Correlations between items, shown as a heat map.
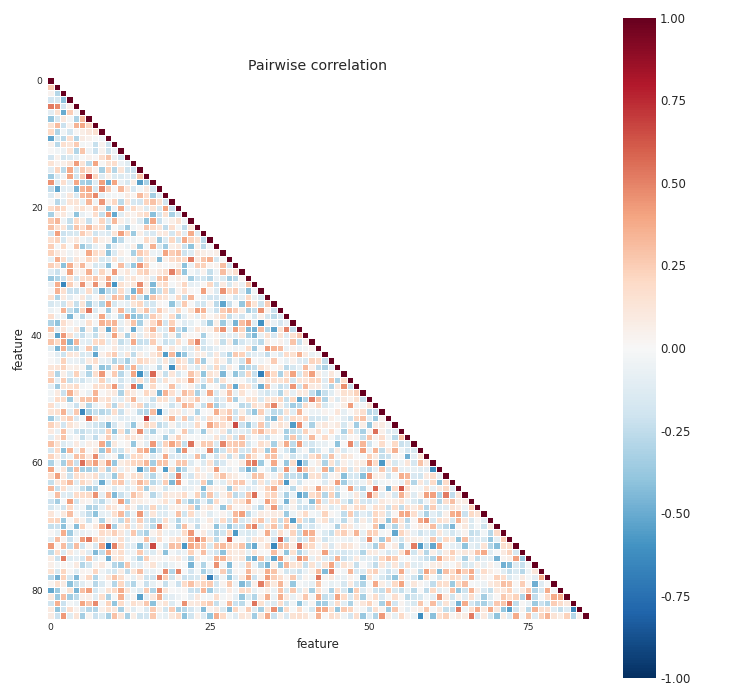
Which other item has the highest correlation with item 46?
16
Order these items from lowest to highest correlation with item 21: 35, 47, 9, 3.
3, 47, 35, 9
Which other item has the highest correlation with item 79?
33
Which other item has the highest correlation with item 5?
60
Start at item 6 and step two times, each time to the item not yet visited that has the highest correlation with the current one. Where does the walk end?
53
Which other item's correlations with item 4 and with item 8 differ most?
17
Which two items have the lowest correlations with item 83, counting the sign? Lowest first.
82, 72
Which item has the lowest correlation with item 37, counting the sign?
63
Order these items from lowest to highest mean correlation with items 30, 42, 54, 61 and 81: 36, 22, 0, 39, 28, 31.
31, 22, 28, 0, 36, 39
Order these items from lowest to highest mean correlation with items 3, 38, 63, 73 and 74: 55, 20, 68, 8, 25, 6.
25, 55, 8, 6, 20, 68
